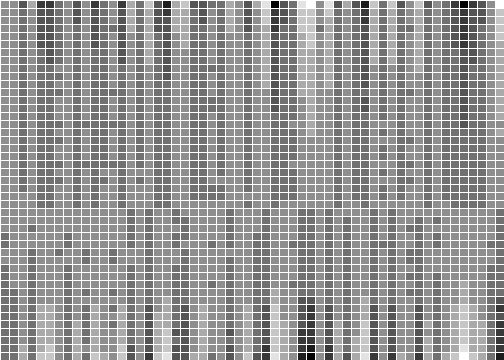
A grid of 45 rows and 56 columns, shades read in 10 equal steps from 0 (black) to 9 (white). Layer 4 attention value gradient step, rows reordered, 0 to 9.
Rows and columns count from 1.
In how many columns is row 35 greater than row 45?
18
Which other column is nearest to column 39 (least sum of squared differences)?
29
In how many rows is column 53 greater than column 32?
3
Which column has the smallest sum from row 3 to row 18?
52
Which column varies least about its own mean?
27
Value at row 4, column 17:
6
